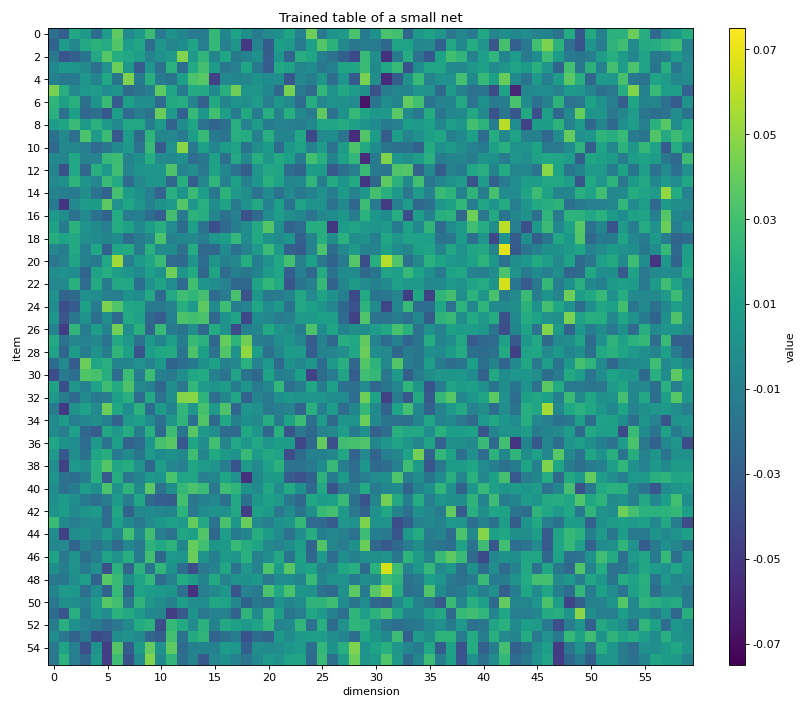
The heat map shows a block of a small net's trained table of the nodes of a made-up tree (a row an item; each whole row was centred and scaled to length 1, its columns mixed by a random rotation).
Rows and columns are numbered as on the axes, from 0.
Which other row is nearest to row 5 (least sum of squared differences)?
18
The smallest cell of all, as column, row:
29, 6
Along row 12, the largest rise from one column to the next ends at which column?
46
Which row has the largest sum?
14
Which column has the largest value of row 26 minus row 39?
24
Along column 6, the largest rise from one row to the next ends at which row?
26
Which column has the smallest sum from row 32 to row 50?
1
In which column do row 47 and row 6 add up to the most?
31
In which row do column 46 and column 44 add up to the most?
33
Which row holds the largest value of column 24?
0
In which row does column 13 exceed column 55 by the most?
45
